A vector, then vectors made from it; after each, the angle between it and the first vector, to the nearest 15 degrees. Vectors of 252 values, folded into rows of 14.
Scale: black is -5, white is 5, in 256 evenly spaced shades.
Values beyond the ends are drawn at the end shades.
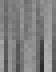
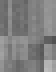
60 degrees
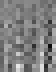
135 degrees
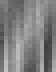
135 degrees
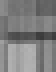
75 degrees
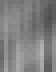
135 degrees
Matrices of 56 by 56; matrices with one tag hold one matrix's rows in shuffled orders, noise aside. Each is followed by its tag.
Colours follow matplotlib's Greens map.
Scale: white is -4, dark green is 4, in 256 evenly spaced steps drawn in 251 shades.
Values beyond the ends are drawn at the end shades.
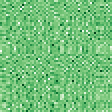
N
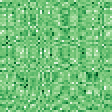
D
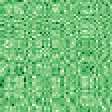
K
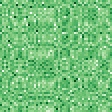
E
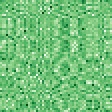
D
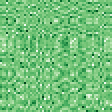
D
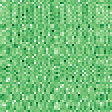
N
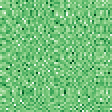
N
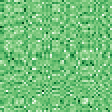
K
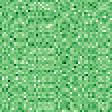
E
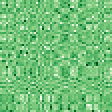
D
